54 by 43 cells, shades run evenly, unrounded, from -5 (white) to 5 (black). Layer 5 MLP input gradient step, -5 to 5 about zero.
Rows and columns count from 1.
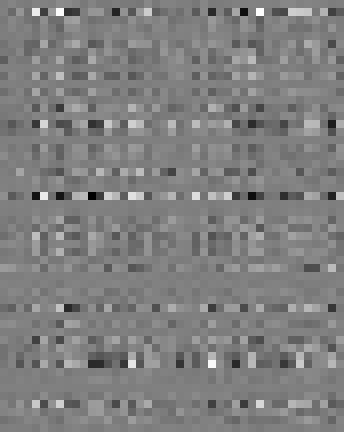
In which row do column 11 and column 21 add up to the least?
25
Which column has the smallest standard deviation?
24
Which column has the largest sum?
42
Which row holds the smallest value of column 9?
46
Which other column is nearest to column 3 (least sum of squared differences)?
16
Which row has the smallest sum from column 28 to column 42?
10
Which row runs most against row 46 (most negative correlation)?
26
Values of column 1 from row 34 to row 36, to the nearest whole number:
-1 0 0
